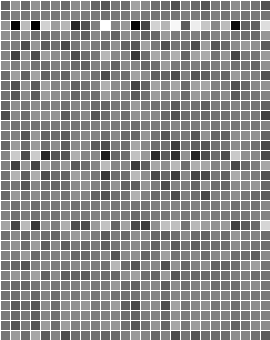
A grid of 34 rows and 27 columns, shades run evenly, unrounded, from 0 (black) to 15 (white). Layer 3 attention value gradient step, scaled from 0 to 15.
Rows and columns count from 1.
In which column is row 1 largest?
14
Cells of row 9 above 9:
6
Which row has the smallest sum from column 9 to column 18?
16
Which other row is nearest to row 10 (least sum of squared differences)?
9
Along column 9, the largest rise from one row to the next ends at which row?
24
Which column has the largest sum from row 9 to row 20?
4
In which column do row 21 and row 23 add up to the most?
27
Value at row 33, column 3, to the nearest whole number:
7
